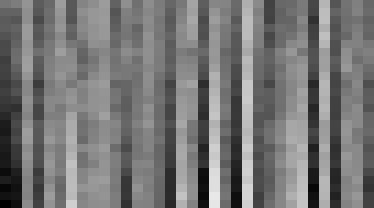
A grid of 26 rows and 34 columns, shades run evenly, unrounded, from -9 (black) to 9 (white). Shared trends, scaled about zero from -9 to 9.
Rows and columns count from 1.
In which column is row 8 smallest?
1
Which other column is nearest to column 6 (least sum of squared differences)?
14
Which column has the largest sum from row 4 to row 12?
23
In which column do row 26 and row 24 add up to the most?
20
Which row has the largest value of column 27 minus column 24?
25
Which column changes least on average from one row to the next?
15
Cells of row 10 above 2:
3
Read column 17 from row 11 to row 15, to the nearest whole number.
2 1 2 2 2
